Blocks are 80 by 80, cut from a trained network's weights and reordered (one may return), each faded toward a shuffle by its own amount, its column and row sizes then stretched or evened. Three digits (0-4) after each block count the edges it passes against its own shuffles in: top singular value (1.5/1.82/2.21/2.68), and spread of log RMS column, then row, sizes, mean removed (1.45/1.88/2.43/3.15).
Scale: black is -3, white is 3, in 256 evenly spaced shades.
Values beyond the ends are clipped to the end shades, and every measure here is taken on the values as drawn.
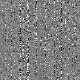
1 4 0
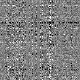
1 4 2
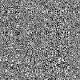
1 2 1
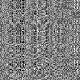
3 3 1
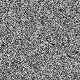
0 0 1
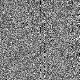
0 3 0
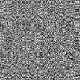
3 1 2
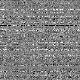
2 2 4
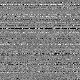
3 0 4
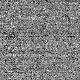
0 1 1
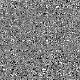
0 2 3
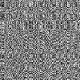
4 3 1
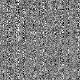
0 4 2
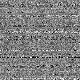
1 0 4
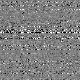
1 0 4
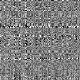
3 3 4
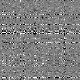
3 3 4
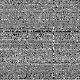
2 1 3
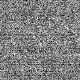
0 1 1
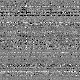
2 0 4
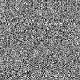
2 0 2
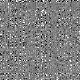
0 4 3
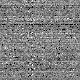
2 1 2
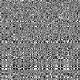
4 3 4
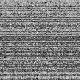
4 1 0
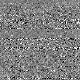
0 1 4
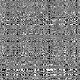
3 3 4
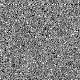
1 0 0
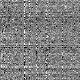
2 4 0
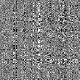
2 4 3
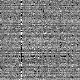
3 3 0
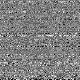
0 0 4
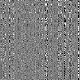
3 4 1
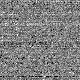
1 0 2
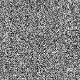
1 2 0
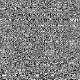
1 2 4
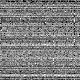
4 0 3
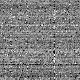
2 1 1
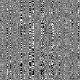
3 4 2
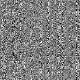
0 4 1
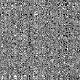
2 2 1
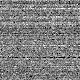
3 1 2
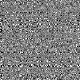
2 2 4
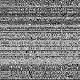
4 0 1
